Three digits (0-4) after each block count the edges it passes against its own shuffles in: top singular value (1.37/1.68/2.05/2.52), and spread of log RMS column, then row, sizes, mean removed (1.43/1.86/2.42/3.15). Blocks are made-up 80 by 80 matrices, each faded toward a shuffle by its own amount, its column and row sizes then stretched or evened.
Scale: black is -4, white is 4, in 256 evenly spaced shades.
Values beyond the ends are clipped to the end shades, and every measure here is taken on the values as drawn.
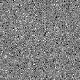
2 1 0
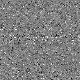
1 0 2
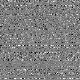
0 0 4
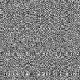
4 0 2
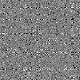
3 2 3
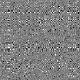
4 2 3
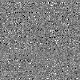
0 1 3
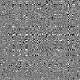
4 2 3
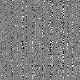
2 4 1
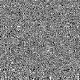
2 1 2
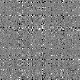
3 3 3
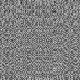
4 1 1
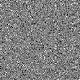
2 0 0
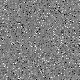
1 0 0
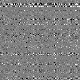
4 1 4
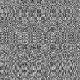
4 2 0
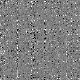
1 3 2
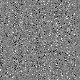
0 2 0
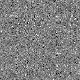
2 1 0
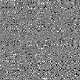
3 0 3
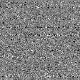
1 0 3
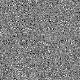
1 1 2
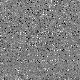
0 0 2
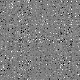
1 2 1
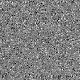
2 0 1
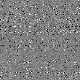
2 0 3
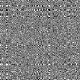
4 3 3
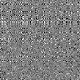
4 2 3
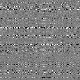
4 1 4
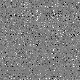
0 1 3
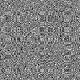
4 0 1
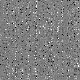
1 3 0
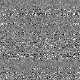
1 1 4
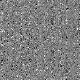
1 3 0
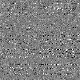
2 0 3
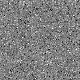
0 0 0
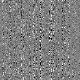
1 4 0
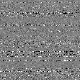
2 0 4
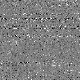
2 0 3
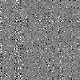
3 3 2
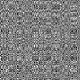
4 3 1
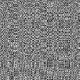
4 3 1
